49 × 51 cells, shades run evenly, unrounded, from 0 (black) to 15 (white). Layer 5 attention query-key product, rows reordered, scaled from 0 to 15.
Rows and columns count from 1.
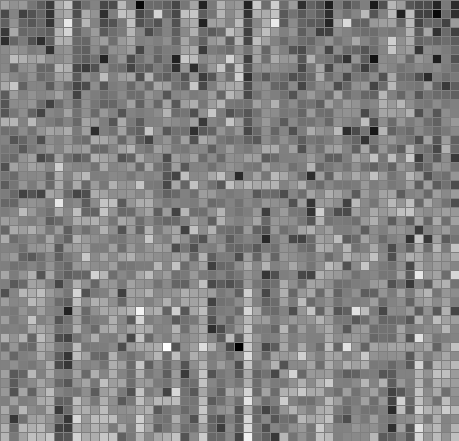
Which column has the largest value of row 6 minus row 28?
44
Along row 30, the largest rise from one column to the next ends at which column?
47
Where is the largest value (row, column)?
39, 19
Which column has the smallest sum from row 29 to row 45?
8
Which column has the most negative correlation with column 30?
17
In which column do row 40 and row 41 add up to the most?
28
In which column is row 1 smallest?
16
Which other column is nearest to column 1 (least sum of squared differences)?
36
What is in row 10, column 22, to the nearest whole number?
12
